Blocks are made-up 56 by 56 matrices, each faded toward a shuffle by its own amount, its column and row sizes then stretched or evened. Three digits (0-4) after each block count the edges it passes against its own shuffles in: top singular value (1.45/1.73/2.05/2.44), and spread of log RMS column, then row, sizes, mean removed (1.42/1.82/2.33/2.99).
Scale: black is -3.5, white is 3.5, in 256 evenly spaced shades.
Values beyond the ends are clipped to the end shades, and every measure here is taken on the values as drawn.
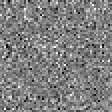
3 0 1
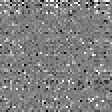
3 0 3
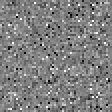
0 1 0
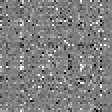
3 3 1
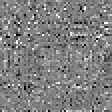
2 2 2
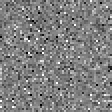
0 1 0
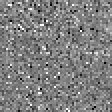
0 1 1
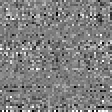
2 1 4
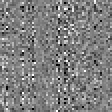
3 4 0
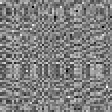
4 1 1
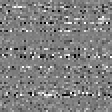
2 0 4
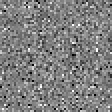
1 1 0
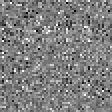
2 1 1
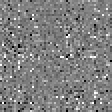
1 2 2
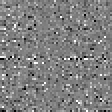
2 1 2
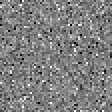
0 1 0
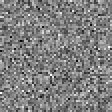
2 0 0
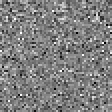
1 1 1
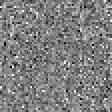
0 3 0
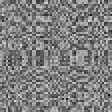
4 1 0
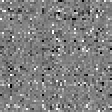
1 2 3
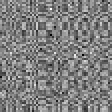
4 1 0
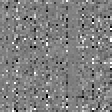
0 4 2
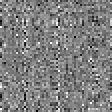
3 3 0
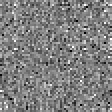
1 1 0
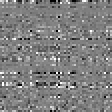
4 2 4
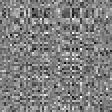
4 3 1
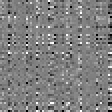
4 4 3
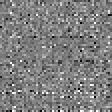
3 1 3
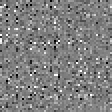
1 2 2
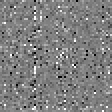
1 2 1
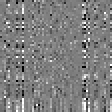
4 4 1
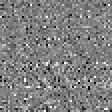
0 1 3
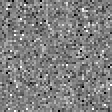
0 0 0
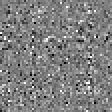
1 2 1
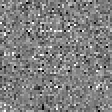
0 1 2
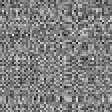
4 1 2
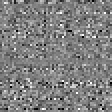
1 0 4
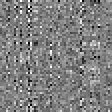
3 4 1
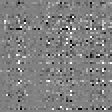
0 3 4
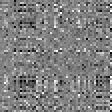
4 3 3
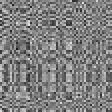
4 3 1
